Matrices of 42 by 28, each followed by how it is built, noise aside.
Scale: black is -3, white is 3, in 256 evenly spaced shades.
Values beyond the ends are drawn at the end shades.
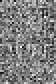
blocks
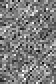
Hankel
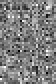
low rank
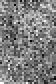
smooth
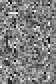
uneven columns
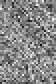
Toeplitz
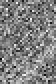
Hankel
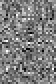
low rank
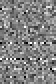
uneven rows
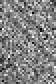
Toeplitz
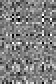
low rank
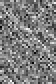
Toeplitz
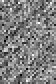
Hankel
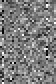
uneven columns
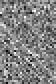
Toeplitz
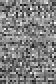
blocks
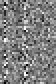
uneven columns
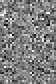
low rank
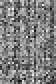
blocks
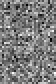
blocks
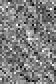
Toeplitz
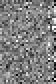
uneven columns
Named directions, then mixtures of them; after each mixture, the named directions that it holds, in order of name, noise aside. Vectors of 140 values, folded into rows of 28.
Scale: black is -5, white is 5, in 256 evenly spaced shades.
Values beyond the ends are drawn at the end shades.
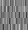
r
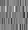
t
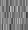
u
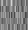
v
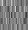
r, v.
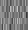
u.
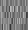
u.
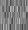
u.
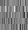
t.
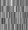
t, v.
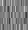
r, v.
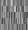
t, v.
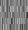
t, u.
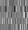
t.
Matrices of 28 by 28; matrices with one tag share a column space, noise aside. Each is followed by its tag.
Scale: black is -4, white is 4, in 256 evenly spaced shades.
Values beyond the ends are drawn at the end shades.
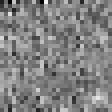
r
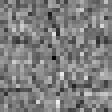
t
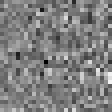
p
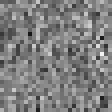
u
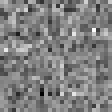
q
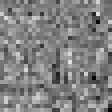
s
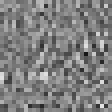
p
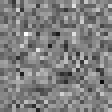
p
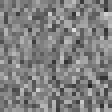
t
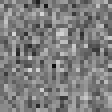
u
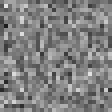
p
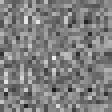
p
